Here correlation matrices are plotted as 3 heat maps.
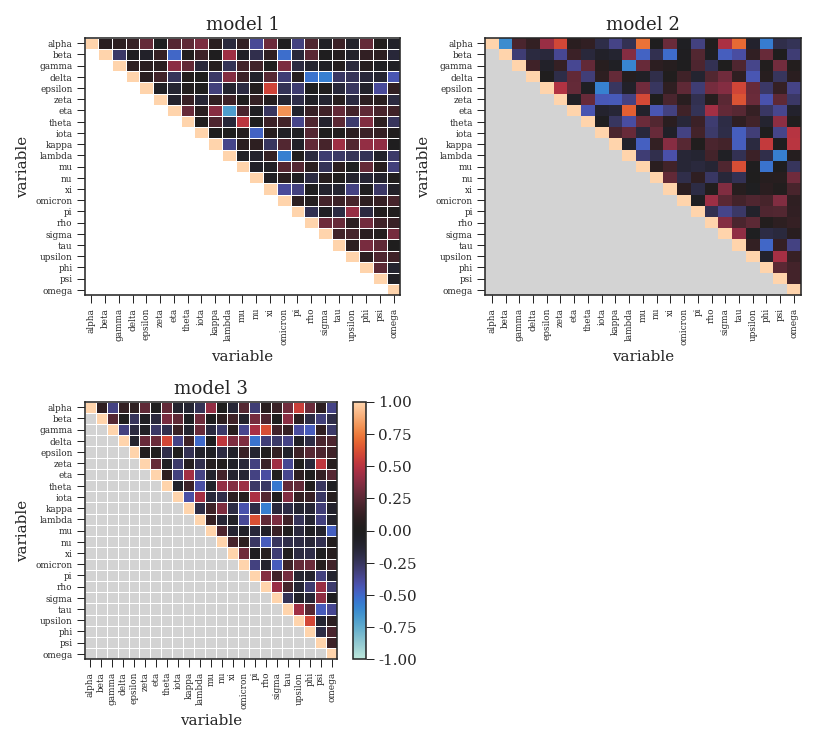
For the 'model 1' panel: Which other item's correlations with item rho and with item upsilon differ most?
pi
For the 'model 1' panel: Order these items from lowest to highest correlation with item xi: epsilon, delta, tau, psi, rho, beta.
psi, tau, rho, beta, delta, epsilon
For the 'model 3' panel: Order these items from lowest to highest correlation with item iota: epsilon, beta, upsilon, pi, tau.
epsilon, upsilon, beta, tau, pi
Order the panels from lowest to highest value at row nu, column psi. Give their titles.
model 3, model 1, model 2
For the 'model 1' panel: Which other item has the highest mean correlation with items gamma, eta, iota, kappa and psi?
omicron
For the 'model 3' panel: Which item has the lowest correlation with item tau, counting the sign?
psi
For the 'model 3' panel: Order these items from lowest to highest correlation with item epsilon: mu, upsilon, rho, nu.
nu, mu, rho, upsilon
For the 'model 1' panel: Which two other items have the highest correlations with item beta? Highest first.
lambda, rho
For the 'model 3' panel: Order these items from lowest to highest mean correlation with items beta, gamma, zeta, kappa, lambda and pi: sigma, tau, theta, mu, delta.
delta, theta, mu, tau, sigma
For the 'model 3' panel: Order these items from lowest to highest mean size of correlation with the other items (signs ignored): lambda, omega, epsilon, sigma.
epsilon, omega, sigma, lambda
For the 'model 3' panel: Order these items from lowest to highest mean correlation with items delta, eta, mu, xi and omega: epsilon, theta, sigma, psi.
sigma, epsilon, psi, theta
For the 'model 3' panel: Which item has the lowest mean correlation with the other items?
kappa
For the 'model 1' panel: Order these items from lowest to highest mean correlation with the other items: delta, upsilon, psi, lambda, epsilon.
lambda, delta, epsilon, upsilon, psi
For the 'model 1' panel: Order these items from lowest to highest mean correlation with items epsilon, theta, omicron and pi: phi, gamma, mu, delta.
delta, phi, gamma, mu
